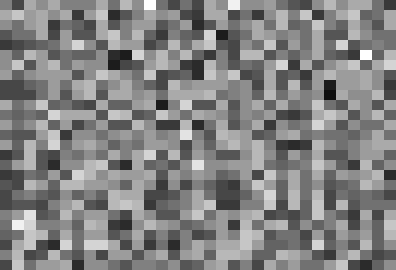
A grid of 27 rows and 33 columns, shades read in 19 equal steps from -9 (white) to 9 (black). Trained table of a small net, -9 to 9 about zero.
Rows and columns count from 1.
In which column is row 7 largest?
10
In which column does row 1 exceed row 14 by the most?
16
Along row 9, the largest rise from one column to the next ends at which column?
28
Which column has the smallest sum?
27
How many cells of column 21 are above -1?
9
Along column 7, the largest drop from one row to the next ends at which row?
5
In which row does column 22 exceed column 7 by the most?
18
